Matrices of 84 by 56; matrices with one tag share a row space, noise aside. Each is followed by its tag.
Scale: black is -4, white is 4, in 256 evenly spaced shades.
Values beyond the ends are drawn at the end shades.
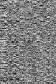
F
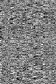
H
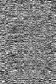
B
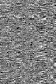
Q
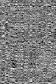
B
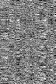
Q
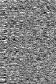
F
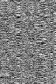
Q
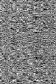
H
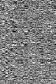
B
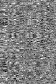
F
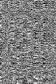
H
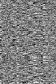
H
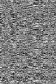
H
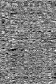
B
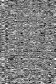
B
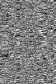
Q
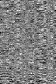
Q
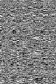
H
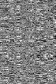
Q
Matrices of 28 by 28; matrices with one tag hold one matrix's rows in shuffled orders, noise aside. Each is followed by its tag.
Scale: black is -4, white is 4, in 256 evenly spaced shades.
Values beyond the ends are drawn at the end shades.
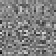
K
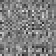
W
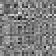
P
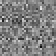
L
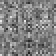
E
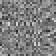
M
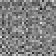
L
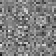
K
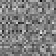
L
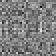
L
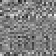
P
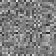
M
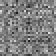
E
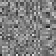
M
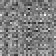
E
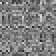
L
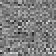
P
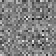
W
